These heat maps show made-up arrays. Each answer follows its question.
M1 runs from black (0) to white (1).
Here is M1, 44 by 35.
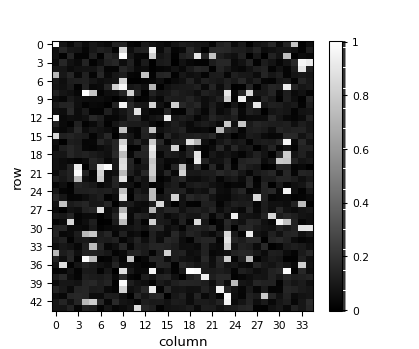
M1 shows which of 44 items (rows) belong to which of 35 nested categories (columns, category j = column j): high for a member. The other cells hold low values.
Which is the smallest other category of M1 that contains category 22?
13
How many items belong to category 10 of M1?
2
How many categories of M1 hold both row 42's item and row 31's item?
3
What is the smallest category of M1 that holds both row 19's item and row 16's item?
19
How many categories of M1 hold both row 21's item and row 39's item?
1
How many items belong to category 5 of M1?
5
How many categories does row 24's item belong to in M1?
3
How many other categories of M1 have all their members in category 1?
1
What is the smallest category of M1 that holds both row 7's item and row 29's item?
31
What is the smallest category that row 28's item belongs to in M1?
29
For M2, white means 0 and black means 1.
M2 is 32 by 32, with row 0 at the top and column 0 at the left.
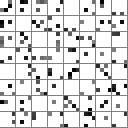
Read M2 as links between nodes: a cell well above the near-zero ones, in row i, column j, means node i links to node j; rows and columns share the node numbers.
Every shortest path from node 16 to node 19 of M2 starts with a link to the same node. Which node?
node 31
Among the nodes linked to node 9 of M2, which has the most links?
node 0
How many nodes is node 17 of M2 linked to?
5
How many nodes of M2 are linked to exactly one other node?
1
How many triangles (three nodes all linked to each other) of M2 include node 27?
0
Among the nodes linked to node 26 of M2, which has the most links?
node 25
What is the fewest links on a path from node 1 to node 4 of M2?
4
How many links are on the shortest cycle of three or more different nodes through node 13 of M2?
5
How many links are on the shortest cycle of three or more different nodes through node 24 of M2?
3
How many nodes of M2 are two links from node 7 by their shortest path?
9
